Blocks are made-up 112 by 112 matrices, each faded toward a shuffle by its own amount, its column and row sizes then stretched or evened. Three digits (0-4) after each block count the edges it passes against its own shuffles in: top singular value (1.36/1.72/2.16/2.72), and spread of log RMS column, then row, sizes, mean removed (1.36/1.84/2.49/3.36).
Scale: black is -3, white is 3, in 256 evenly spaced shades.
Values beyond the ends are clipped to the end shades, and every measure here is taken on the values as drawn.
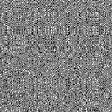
4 2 0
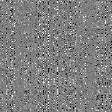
3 4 1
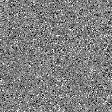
2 1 2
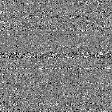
0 2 4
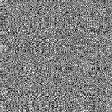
3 0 2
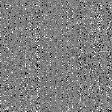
0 4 2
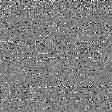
1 0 4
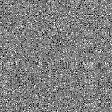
3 1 1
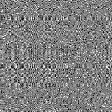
4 1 2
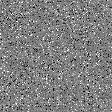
0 1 0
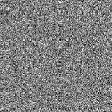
3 2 1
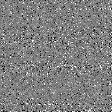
2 2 3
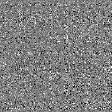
0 3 3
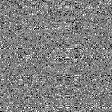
3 0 3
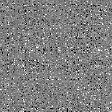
2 3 3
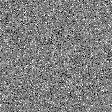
1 0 0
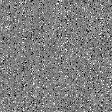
1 3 0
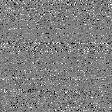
1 0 4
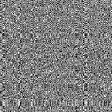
4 3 0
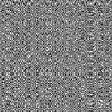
4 3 2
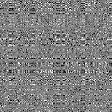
4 1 4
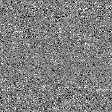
0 1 3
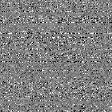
1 2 4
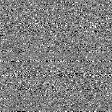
1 1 4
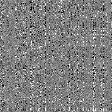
3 4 1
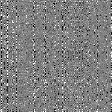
4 4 1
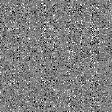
2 3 3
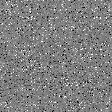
1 0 2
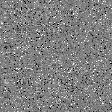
2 1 1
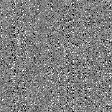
2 3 1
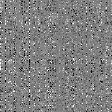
3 4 1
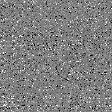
1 2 3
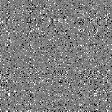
3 2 2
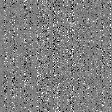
1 4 0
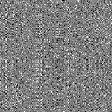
4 2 0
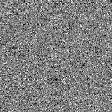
2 0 1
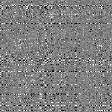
4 3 4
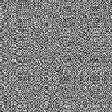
4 1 0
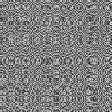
4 3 0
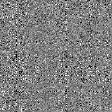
2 3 3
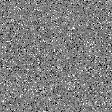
2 1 1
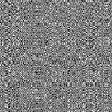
4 3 1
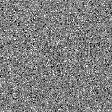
2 1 1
